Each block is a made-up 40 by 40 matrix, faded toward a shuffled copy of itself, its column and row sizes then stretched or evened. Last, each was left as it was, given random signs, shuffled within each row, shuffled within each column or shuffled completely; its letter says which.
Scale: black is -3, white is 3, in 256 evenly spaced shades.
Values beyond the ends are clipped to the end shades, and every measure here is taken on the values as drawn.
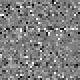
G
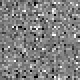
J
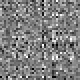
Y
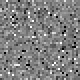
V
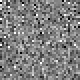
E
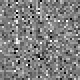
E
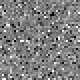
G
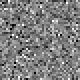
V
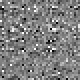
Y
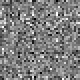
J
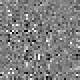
Y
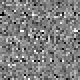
G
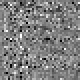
J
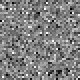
G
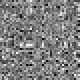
Y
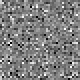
Y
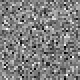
E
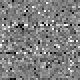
G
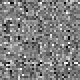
Y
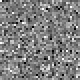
V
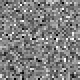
G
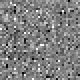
E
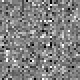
J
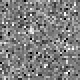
E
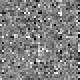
J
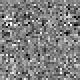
J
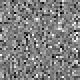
E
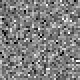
V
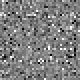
G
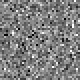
V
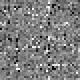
J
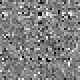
J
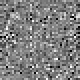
Y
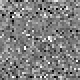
G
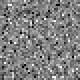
V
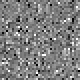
Y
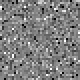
V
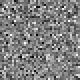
G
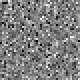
E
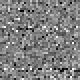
G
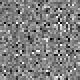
Y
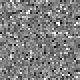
G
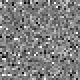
G
